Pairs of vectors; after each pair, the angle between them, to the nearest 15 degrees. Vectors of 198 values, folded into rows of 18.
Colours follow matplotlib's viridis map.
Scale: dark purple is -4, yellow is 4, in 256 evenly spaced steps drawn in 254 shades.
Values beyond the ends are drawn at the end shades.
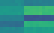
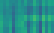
120 degrees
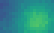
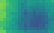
165 degrees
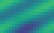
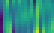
75 degrees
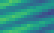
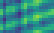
150 degrees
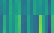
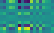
90 degrees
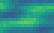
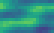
15 degrees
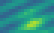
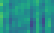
120 degrees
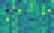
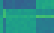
90 degrees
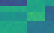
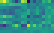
120 degrees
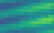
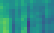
120 degrees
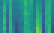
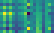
45 degrees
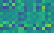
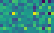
120 degrees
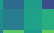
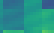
15 degrees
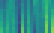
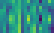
120 degrees
